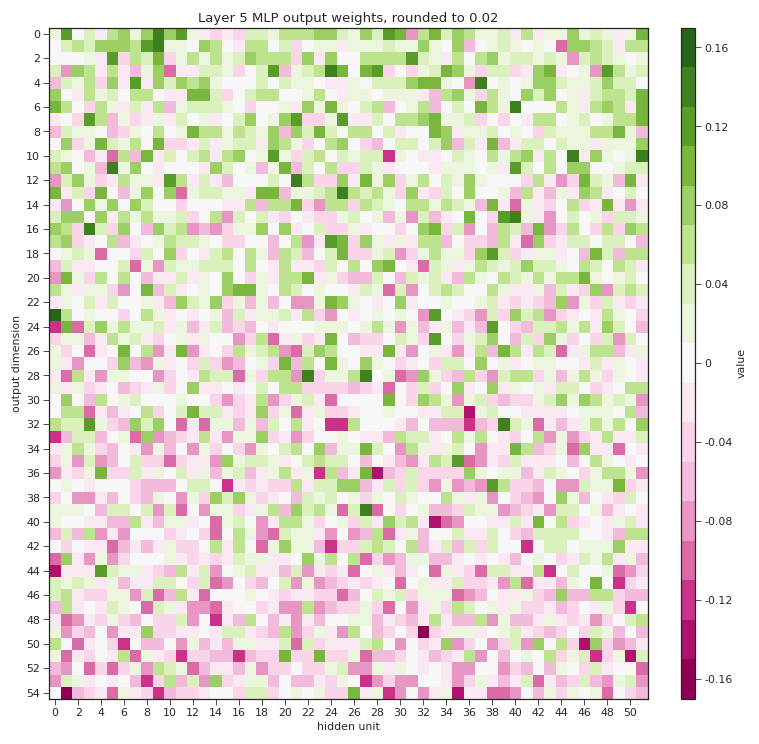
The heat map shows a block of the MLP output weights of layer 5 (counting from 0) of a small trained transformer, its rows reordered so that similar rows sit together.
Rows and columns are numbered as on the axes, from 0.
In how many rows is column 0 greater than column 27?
23
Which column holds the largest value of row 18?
38
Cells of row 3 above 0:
32
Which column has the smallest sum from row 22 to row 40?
10
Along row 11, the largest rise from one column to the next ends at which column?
5
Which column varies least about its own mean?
17
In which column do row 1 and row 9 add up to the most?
9
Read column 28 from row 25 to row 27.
-0.04 -0.02 0.02
